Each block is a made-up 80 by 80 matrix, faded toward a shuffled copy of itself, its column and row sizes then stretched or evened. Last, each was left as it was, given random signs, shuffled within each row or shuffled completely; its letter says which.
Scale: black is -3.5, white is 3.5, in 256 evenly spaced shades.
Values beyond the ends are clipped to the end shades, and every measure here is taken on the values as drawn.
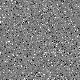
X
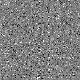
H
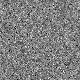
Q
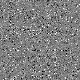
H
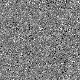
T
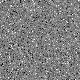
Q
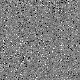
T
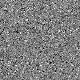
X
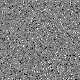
X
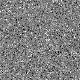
X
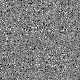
X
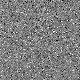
X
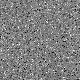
Q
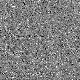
X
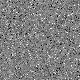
Q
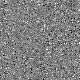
T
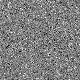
Q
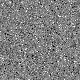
Q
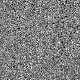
T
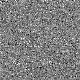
X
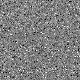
X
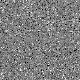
T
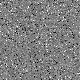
Q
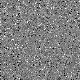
T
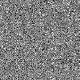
H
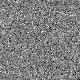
Q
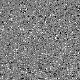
H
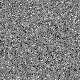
Q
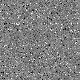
X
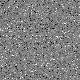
X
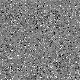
T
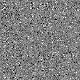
H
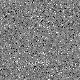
X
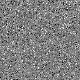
T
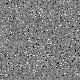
X
